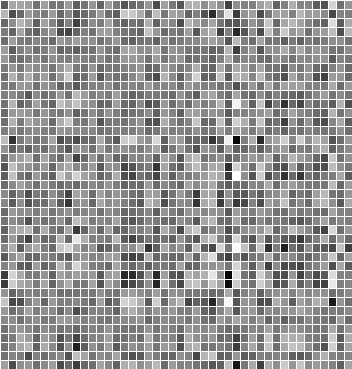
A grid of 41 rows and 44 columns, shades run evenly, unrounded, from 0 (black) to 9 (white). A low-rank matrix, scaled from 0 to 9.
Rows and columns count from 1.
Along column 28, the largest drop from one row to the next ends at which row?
29
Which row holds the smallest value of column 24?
34
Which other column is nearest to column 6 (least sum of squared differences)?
37
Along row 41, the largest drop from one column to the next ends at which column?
30
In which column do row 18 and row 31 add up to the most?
42
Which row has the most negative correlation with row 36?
4
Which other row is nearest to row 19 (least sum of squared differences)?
32
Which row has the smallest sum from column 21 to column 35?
23
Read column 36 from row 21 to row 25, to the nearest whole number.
5 6 7 4 4
